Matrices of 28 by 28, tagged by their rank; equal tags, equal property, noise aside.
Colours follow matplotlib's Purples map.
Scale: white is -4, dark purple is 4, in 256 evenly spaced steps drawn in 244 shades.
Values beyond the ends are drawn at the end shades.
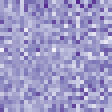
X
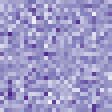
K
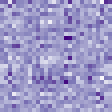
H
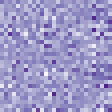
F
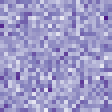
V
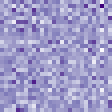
H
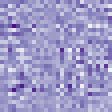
H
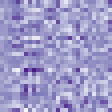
H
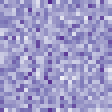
V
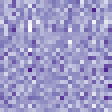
H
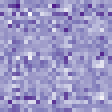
F
